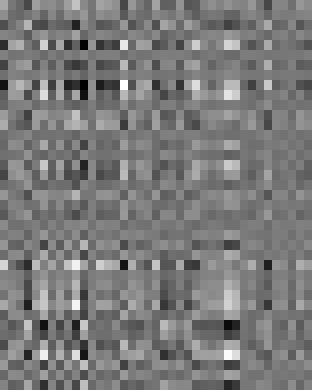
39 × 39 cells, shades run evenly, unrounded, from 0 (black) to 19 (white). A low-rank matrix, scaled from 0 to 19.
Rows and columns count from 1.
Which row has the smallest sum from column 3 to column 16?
9
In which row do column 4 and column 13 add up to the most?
33
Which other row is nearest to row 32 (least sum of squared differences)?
15
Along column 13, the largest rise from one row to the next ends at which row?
27
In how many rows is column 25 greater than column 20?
23
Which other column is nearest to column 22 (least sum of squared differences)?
37
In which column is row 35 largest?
16
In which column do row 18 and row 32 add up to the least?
11
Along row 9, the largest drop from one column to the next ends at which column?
17
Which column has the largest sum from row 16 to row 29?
29
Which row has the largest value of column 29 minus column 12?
36
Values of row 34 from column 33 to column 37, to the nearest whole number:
10 11 8 8 10
